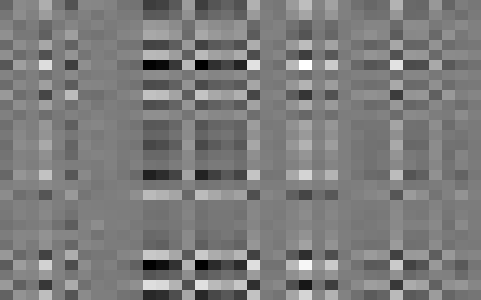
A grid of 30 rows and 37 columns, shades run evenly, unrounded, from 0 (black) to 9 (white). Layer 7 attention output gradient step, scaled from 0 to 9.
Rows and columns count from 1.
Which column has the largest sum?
24
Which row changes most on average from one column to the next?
7
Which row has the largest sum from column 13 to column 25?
29
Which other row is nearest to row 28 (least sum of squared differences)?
2
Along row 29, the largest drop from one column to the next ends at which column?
20
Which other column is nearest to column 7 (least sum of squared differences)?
3
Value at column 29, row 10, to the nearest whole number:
5
